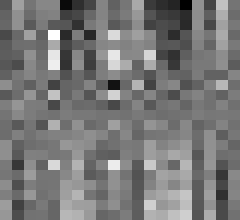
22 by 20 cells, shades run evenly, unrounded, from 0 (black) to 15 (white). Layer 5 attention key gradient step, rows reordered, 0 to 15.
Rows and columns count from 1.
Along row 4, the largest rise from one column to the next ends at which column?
5
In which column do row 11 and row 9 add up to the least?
10
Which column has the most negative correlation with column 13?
2
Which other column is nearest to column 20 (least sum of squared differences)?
4
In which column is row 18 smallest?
19
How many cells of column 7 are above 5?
19
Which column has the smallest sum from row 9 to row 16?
17
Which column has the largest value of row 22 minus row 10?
15
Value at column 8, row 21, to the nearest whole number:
9
